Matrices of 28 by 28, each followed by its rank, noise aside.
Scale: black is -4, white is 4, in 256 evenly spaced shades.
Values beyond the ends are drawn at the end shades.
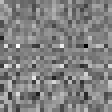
three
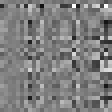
two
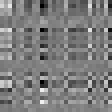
one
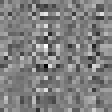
three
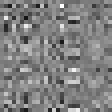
four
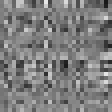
three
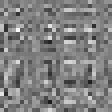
three
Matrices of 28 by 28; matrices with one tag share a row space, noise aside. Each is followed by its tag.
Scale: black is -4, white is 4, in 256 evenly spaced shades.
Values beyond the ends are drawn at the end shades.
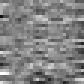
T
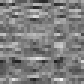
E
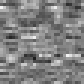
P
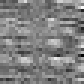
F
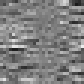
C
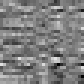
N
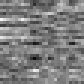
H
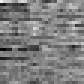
H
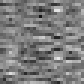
P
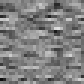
P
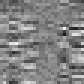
C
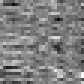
N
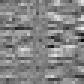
F
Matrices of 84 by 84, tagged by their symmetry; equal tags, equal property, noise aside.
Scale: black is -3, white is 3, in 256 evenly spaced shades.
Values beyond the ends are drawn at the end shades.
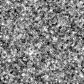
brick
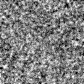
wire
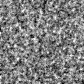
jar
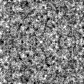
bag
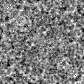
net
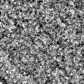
brick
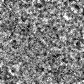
brick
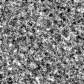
wire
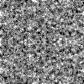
bag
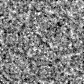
brick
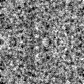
bag
